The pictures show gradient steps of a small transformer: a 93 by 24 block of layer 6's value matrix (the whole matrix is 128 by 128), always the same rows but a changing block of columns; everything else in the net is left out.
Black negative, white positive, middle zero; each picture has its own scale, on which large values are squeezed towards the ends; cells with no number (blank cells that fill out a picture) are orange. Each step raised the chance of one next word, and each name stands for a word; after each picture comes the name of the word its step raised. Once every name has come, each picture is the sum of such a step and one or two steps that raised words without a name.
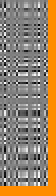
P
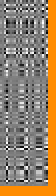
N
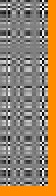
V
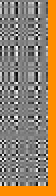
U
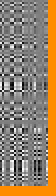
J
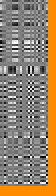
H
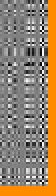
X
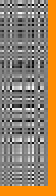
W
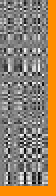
N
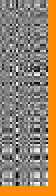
P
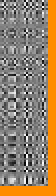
V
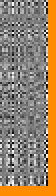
U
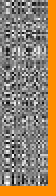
U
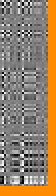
U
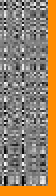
V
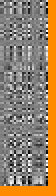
U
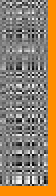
W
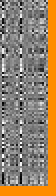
N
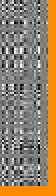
N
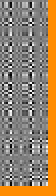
P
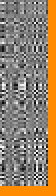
J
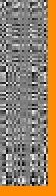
P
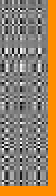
N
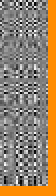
V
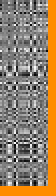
W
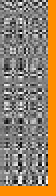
N
